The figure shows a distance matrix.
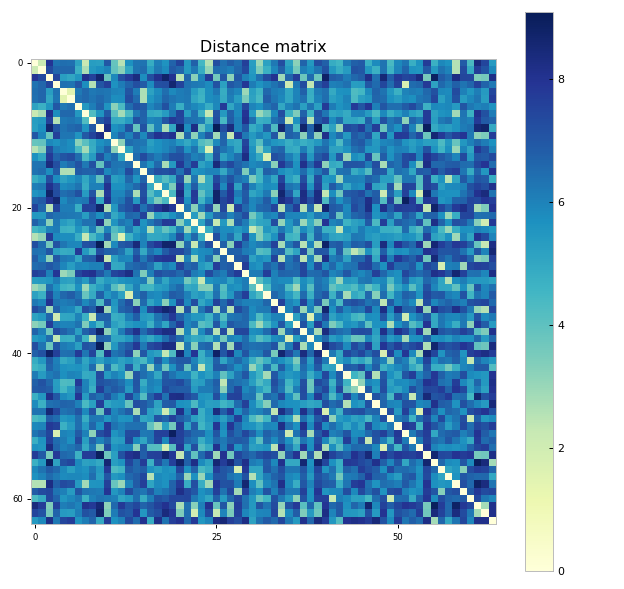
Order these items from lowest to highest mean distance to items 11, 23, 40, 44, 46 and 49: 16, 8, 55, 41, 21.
41, 16, 21, 8, 55
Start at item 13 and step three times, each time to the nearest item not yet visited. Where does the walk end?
47
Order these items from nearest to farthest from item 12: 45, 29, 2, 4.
4, 45, 2, 29
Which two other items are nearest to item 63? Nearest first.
55, 42
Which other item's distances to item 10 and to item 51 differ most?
3
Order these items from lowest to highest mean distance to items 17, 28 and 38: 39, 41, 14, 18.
18, 41, 14, 39
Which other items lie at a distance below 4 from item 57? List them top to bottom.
16, 21, 23, 30, 42
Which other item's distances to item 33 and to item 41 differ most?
60
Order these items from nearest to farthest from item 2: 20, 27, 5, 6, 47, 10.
20, 27, 10, 5, 6, 47
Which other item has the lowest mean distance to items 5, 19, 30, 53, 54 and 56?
23
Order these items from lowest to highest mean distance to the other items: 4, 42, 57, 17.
42, 4, 57, 17
